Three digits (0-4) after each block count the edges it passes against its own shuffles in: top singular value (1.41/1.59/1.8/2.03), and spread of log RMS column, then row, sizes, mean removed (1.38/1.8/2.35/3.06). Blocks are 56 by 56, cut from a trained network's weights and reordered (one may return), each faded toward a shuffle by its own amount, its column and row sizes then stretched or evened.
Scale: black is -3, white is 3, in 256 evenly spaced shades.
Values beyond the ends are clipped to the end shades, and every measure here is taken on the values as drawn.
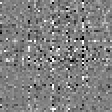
0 3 3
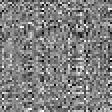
3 3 2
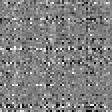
1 2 4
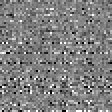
0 1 4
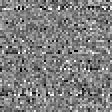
2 0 3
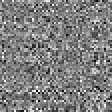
3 2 3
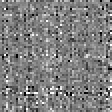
1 3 3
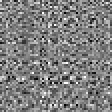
4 2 4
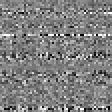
3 0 4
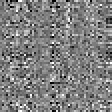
3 3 3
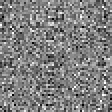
3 2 1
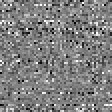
0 1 4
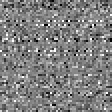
0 1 4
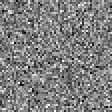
0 0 0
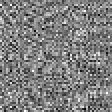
4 2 1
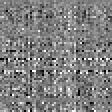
2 0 4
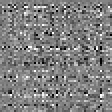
3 3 4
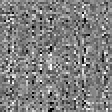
2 4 1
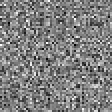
2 1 0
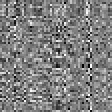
4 4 1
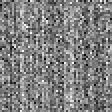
3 0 0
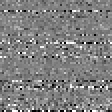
1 0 4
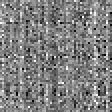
3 2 2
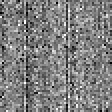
3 2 0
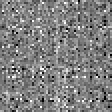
0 2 2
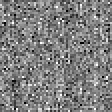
0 1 0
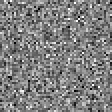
0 1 0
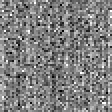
2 0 1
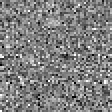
1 1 1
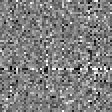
2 2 1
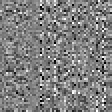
3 4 0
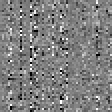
0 4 1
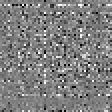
0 3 4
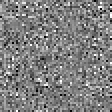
0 3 1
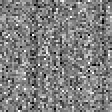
0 1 0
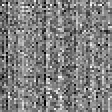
4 2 1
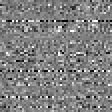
3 0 4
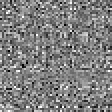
2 1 3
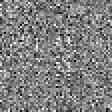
2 2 0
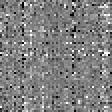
1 3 3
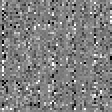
0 4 1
